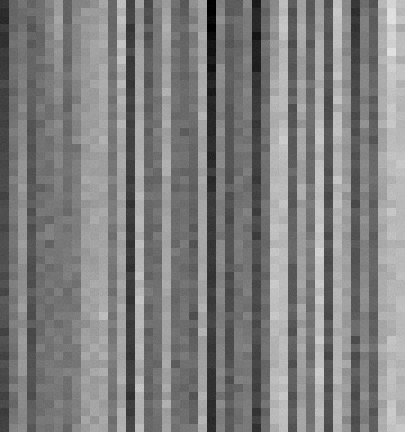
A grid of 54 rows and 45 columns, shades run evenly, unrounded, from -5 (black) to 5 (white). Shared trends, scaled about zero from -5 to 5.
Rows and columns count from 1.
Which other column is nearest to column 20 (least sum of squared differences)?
30
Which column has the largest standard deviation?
24
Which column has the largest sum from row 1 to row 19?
44
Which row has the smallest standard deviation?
41
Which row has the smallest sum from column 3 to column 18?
50
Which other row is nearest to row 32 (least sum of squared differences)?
33
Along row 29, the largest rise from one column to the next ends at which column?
16
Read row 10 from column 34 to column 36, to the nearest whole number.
1 -1 2
